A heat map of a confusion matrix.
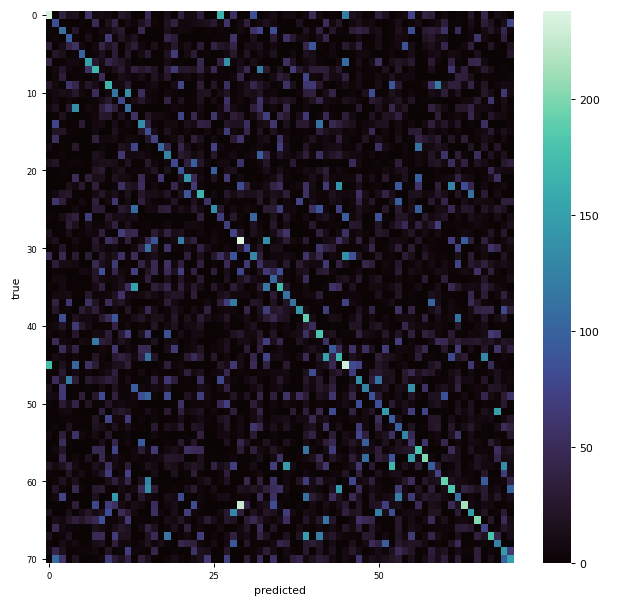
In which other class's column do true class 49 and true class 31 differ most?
45
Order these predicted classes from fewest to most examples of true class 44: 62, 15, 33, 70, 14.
70, 62, 14, 33, 15
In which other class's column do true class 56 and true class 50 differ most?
39
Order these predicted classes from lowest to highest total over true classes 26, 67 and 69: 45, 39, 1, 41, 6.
1, 6, 45, 41, 39
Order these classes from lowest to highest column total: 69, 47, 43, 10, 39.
43, 69, 47, 10, 39
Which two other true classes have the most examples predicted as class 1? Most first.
70, 14
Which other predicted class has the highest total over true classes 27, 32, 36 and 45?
0
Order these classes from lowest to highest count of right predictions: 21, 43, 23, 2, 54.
43, 2, 54, 21, 23
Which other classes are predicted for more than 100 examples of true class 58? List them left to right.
36, 52, 69
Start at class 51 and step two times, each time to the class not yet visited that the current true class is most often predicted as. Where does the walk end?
28
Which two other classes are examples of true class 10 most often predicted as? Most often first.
12, 49
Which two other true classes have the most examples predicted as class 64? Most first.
23, 45
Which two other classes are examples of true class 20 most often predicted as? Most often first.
25, 67
